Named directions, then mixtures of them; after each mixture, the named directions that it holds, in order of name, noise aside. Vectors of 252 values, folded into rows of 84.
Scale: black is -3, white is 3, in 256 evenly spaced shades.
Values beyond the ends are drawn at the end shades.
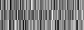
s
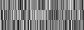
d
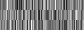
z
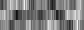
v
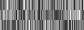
d, v, z.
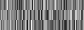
z.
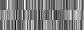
v, z.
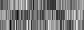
v, z.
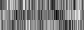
d, v, z.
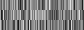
d.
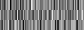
s.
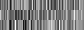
s, v, z.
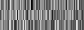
s.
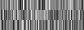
d.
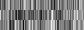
s, v.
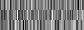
s.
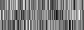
d, v.
